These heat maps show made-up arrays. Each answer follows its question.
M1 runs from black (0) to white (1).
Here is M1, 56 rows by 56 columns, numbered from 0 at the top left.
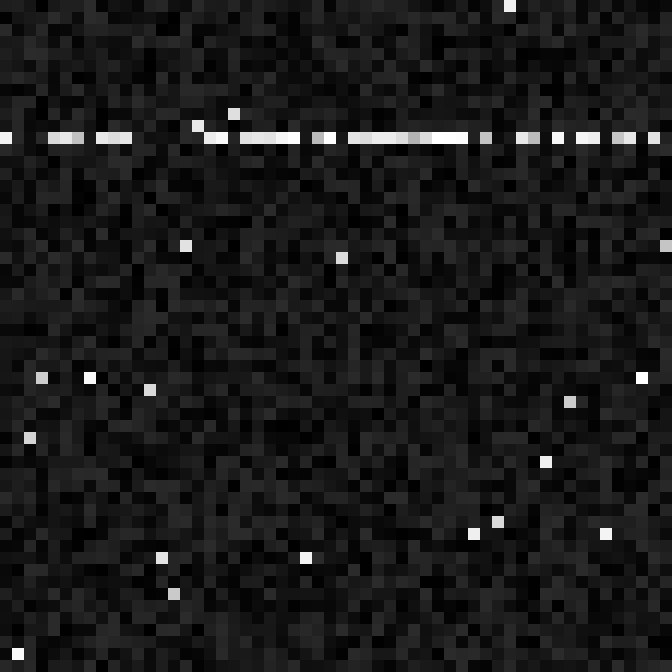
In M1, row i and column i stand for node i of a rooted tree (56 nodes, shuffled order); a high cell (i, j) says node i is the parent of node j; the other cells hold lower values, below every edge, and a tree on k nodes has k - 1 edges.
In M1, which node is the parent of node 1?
54
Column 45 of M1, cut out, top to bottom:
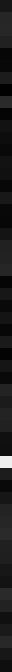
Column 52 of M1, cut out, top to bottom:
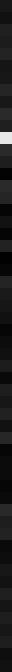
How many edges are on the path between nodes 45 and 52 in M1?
3
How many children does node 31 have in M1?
3
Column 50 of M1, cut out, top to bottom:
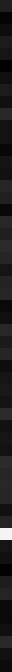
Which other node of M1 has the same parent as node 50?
39
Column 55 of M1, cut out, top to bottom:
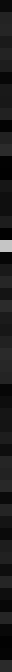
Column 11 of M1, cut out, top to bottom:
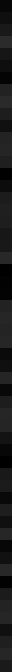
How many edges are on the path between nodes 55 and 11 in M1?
2
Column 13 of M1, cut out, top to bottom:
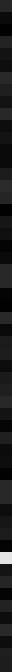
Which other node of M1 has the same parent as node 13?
25
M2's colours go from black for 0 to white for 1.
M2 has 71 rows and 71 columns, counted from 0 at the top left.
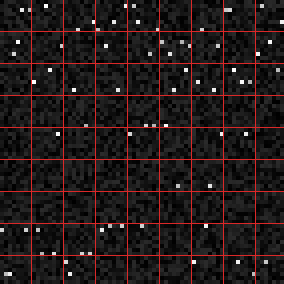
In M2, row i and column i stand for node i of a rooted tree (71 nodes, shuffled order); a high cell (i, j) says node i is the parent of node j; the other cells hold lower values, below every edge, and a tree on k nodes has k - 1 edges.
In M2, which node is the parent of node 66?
65
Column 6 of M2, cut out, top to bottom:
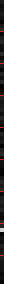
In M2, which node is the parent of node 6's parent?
2
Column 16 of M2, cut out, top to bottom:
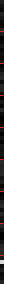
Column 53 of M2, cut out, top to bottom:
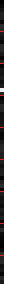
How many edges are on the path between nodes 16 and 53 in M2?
6
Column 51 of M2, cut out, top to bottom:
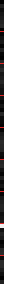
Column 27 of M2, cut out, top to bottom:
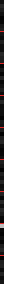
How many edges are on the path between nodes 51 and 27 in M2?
2
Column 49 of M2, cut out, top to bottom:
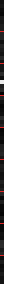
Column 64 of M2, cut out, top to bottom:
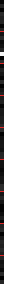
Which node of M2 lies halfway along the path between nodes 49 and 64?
63
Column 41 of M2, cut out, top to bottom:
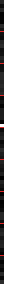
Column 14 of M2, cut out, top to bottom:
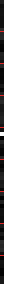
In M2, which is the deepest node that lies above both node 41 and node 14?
1
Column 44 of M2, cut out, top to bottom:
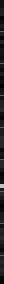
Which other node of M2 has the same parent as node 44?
52
